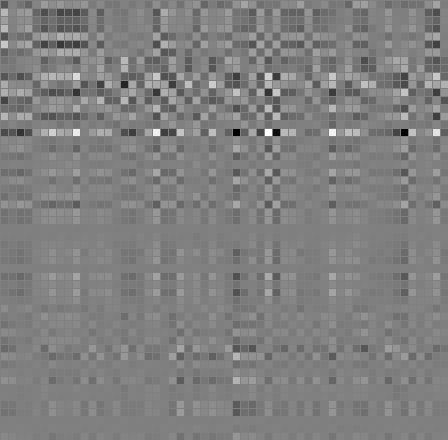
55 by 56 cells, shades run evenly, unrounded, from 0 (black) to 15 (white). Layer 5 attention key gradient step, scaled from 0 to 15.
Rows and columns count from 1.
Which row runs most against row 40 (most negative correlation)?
8
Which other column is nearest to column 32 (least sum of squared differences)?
36
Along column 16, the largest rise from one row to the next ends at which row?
12
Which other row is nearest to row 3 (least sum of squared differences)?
4
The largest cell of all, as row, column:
17, 34
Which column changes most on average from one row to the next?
30
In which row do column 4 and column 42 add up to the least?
13
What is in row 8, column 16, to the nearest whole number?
11
